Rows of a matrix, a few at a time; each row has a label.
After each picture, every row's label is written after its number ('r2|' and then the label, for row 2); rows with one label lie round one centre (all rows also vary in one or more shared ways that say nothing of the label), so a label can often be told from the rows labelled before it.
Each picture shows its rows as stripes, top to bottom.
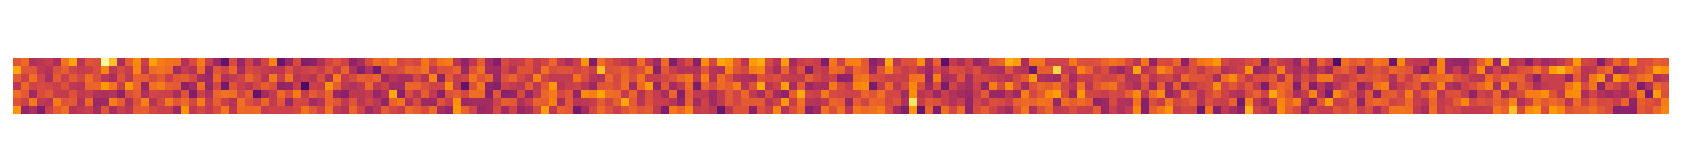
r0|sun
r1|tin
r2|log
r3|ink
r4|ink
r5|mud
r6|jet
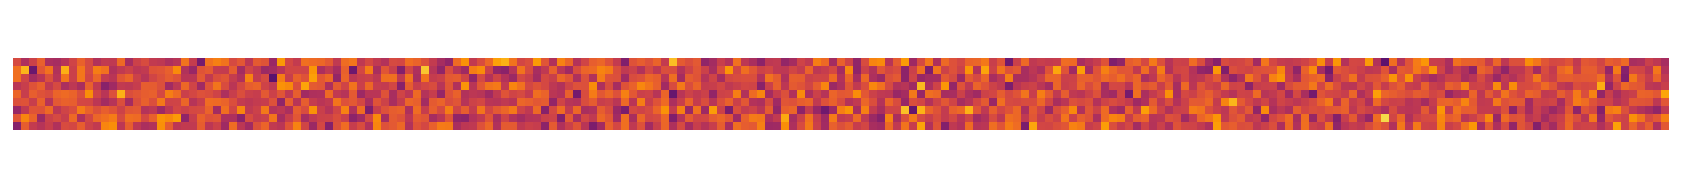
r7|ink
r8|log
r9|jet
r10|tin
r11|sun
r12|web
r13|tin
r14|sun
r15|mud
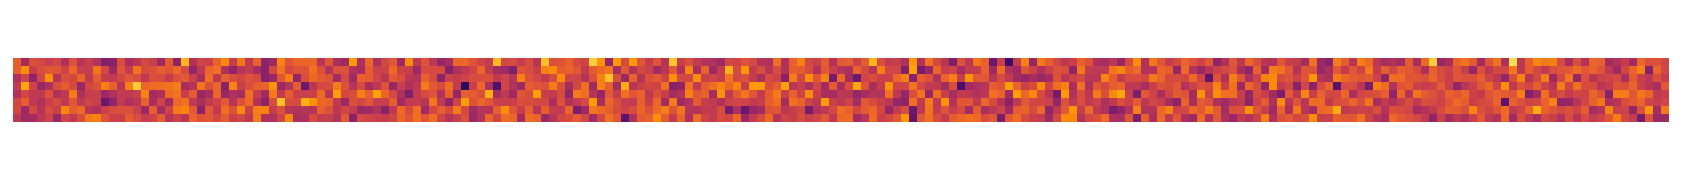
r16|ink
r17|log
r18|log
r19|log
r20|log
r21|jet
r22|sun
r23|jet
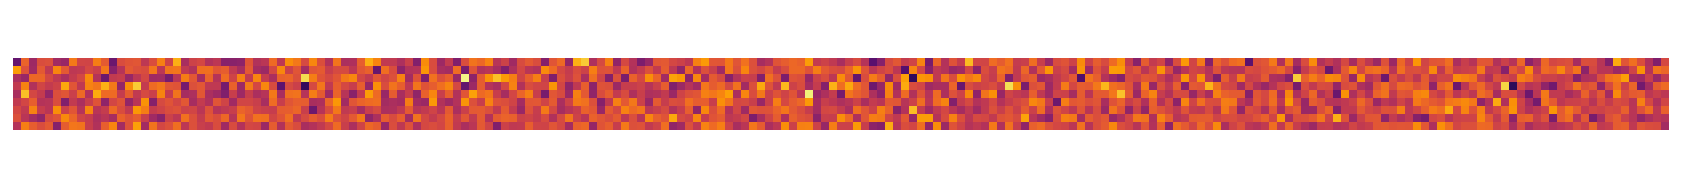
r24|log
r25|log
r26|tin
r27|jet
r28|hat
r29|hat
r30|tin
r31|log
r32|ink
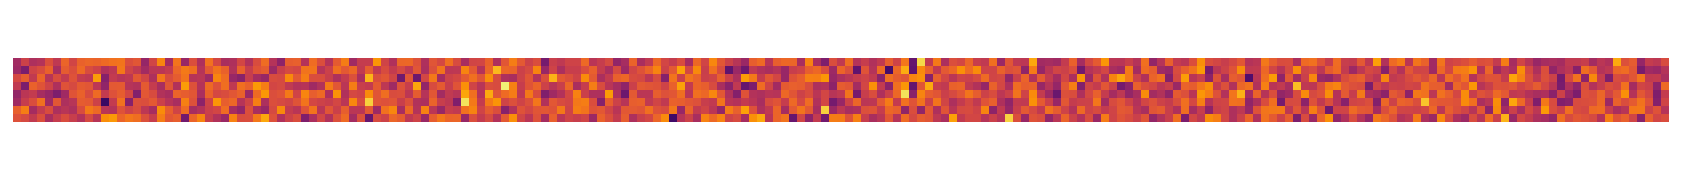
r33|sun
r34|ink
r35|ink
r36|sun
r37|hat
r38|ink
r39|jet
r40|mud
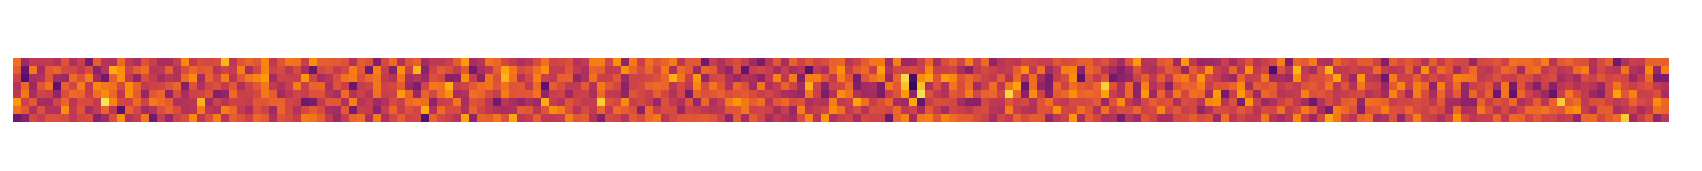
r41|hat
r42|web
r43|sun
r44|sun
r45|sun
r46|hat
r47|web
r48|mud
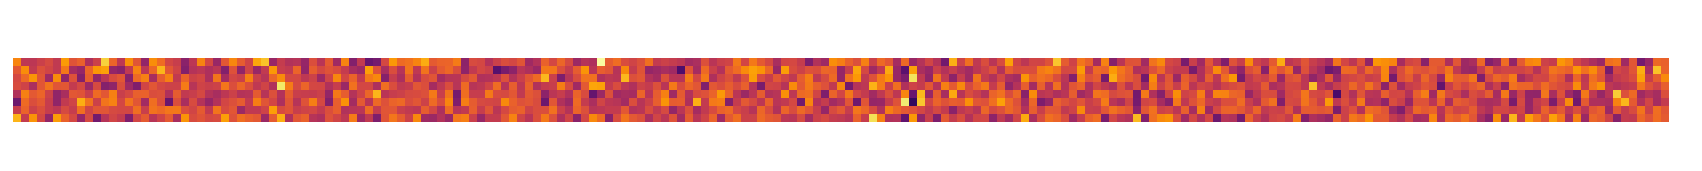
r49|tin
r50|jet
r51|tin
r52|web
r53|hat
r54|tin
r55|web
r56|tin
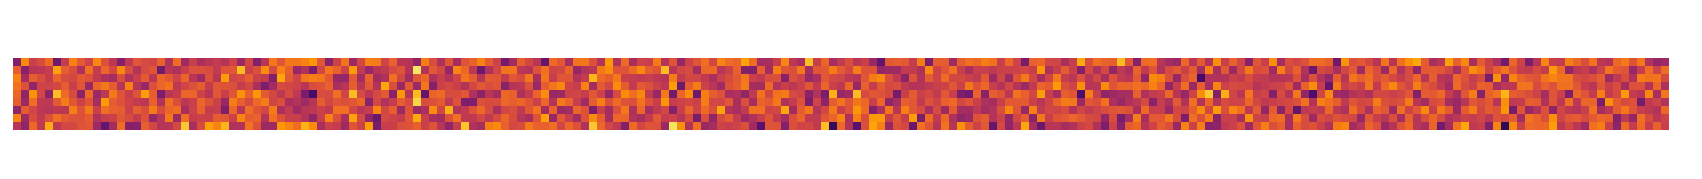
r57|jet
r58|hat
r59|tin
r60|ink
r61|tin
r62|log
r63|ink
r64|web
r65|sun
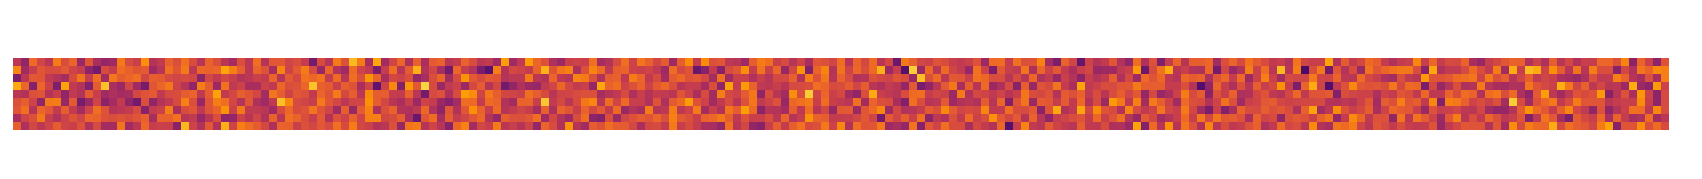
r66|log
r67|mud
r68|ink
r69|hat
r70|web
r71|log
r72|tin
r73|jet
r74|hat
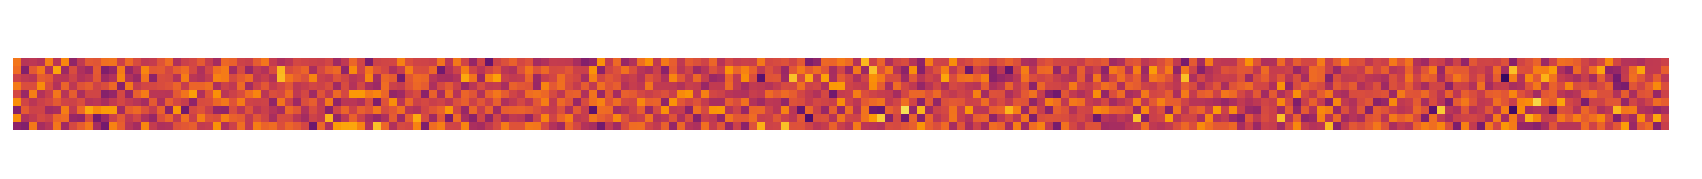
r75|jet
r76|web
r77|hat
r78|web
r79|log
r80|ink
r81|tin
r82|mud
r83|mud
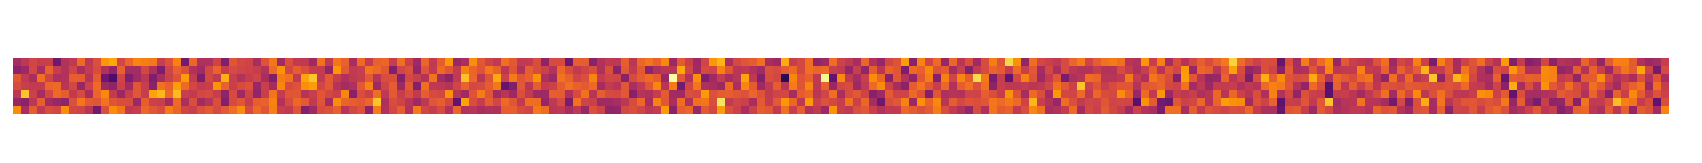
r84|web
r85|web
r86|jet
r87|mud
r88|log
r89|hat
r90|web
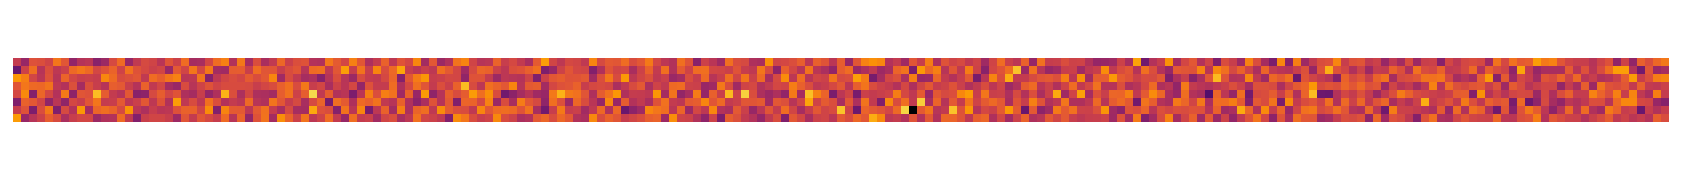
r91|web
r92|mud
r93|hat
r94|hat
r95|hat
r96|log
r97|web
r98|hat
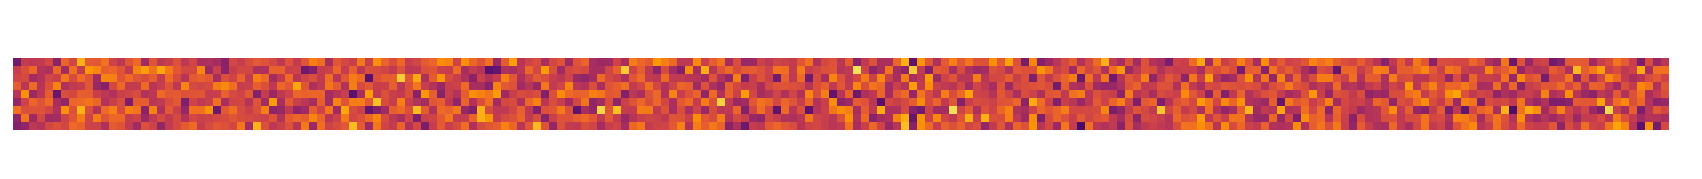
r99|jet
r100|jet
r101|jet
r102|mud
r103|sun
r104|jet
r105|ink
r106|ink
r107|ink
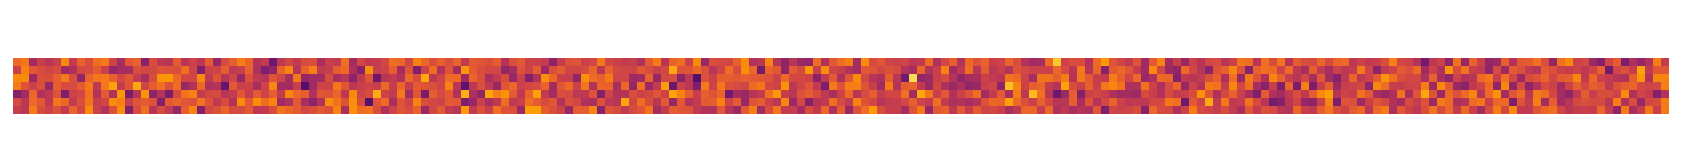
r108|tin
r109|tin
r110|sun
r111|web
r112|jet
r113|web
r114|tin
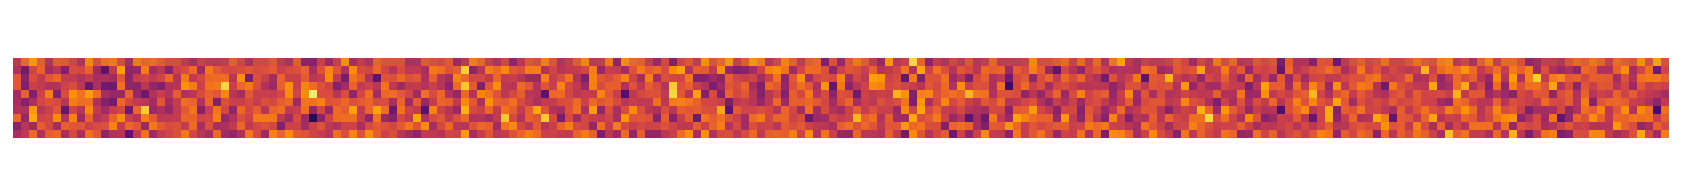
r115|tin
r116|ink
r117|web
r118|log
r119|jet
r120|log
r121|tin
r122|sun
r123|ink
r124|jet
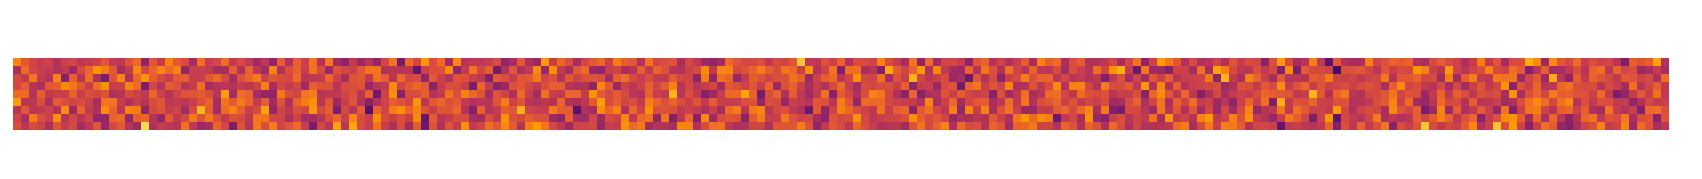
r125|ink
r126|jet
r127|jet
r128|jet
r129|tin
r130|tin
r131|mud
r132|mud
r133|hat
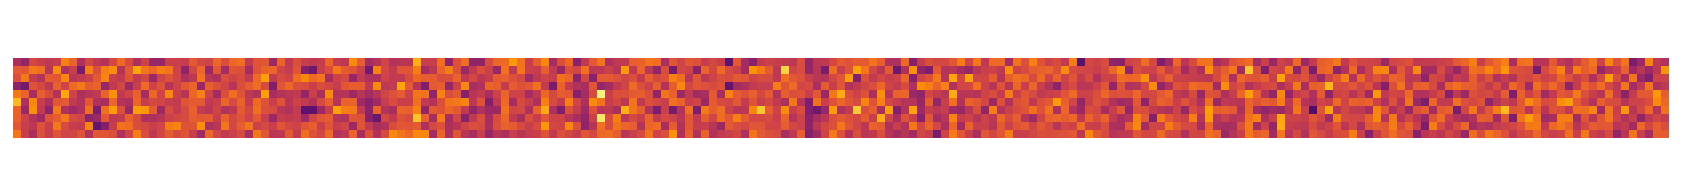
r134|ink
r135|tin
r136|hat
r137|jet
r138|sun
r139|tin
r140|tin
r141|log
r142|mud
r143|jet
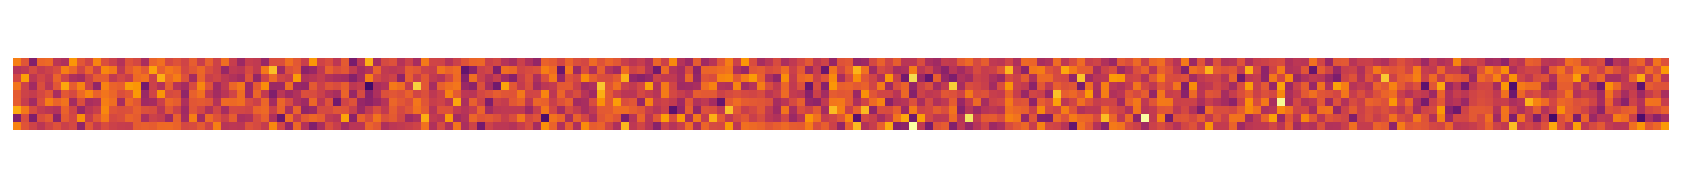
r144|sun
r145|sun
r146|mud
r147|log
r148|tin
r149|mud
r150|hat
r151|log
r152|sun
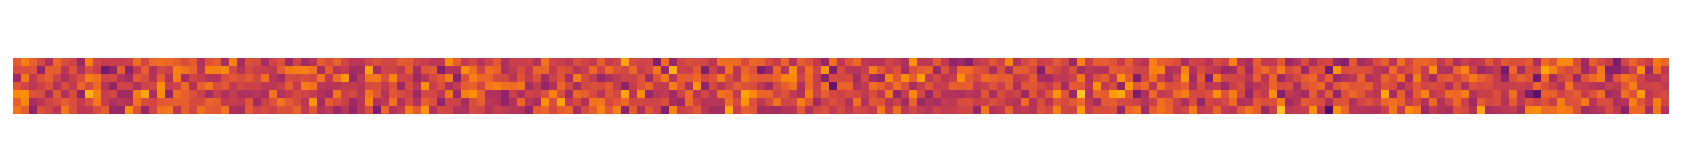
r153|tin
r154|sun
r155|tin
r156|sun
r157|tin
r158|log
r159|sun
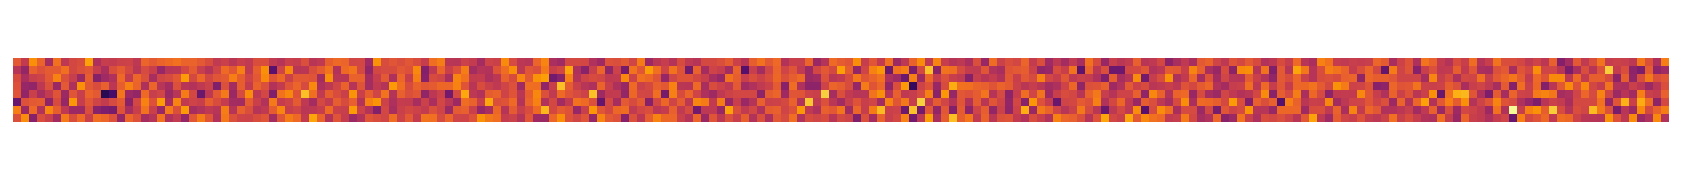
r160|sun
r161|jet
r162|mud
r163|jet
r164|jet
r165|sun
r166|web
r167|hat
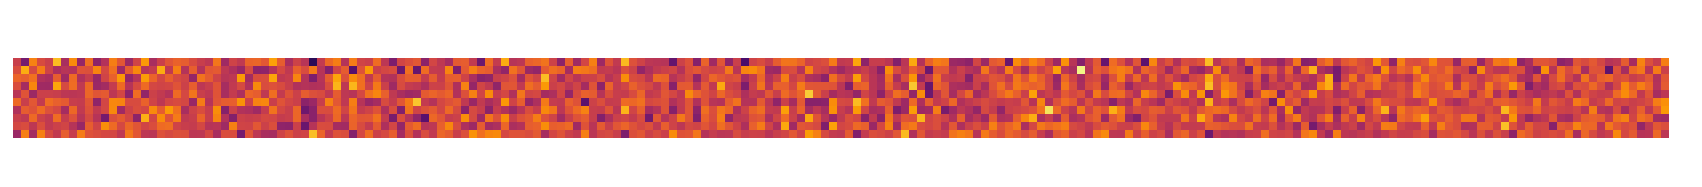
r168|sun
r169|tin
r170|hat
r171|log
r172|log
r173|hat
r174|ink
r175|sun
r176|ink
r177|ink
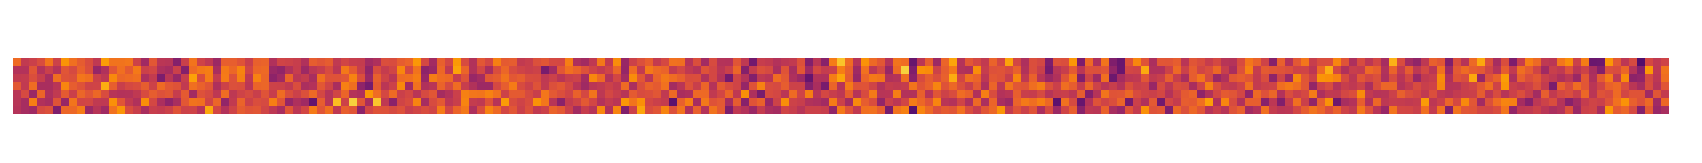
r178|hat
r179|mud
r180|tin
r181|mud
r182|hat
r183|hat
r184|ink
